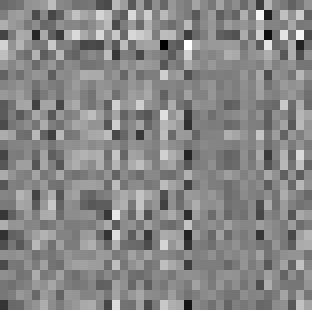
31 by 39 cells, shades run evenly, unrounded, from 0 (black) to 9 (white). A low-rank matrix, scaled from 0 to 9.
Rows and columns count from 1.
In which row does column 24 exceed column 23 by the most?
5
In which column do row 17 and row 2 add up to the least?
34
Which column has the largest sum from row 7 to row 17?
38
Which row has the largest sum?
2
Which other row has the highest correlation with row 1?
29
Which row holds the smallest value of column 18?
14
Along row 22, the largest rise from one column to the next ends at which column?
15
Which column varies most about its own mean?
24
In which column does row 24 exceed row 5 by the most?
21
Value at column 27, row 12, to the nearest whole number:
4
